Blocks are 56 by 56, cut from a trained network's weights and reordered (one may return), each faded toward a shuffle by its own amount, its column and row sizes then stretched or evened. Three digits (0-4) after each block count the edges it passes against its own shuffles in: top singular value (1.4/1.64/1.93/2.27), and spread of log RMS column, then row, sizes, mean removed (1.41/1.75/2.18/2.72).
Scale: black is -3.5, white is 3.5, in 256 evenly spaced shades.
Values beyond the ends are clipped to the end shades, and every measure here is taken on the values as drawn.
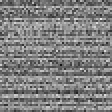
4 0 0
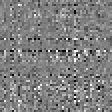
3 4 4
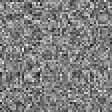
3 1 0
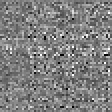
0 3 4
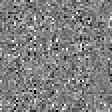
0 3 2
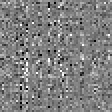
0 4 2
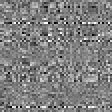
4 0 4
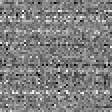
2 2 3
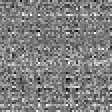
2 3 3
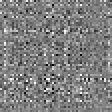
3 3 4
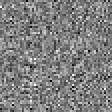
2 2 1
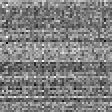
4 3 2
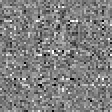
2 2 3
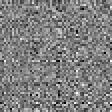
3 2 2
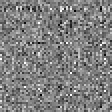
2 3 2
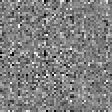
0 4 2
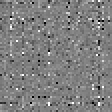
0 3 3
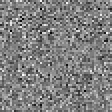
2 1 2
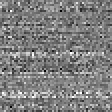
2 1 4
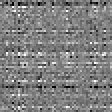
4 4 3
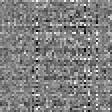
2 4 2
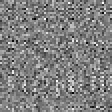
3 3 2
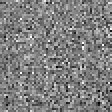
0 2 2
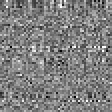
3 0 3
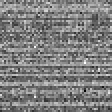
4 0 0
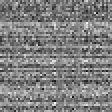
4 3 0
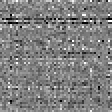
3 3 3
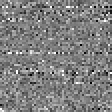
0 0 4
